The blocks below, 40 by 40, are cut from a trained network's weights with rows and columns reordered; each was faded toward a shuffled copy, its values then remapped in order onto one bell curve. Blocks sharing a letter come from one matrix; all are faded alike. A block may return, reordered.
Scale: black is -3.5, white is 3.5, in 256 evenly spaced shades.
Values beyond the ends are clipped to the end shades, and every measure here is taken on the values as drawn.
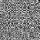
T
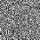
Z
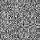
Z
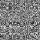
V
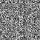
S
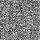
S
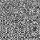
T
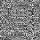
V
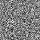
Z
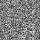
S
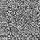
V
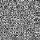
T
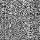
S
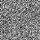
Z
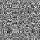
V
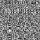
T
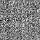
S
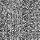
S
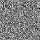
T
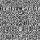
V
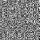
Z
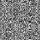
Z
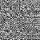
V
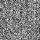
S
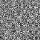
T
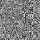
Z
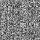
S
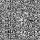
S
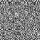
T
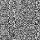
Z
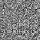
Z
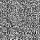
S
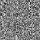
Z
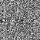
S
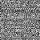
V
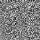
Z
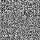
S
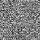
V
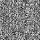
S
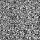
S
